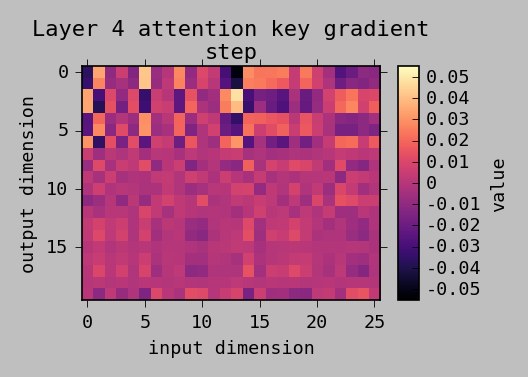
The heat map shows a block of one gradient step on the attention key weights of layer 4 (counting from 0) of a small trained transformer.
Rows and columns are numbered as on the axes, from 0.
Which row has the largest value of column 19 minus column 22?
0
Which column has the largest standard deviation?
13
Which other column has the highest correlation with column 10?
15
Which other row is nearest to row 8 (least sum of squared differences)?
17
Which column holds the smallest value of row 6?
1
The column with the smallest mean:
24
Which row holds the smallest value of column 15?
2
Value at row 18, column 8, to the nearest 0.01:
0
